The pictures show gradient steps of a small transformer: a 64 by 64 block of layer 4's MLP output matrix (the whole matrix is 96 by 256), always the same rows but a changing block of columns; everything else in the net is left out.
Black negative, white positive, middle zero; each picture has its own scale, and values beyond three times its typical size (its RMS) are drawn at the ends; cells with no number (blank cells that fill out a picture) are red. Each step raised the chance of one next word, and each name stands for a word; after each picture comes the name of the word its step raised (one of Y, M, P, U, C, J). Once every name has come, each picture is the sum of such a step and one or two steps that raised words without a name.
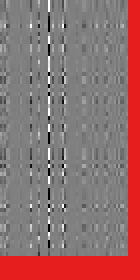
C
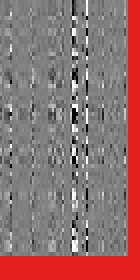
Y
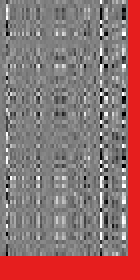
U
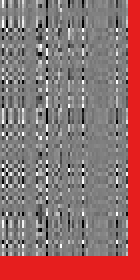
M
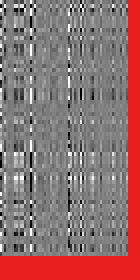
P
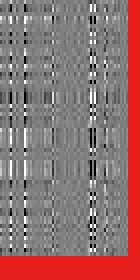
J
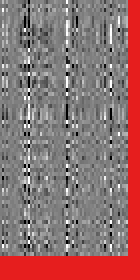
M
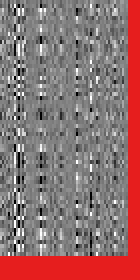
P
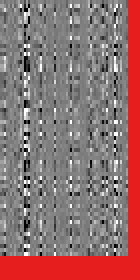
P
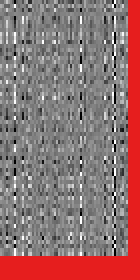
J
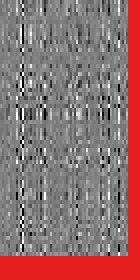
Y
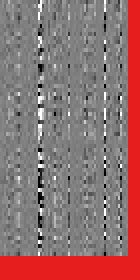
U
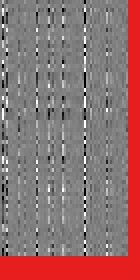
Y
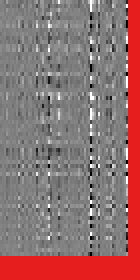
C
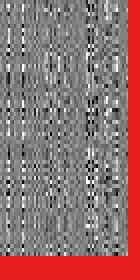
U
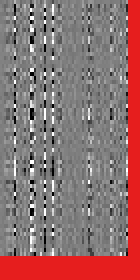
J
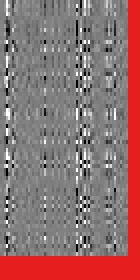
C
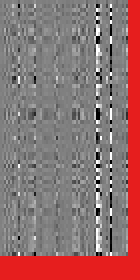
U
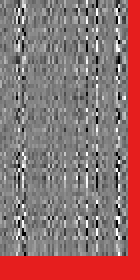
P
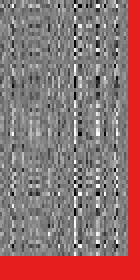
P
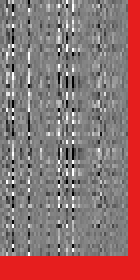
C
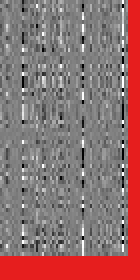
C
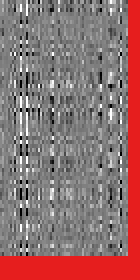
Y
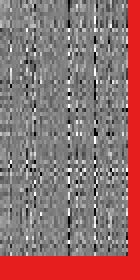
M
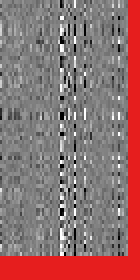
Y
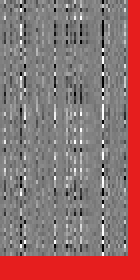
J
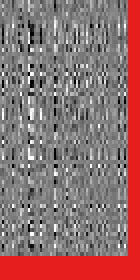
C
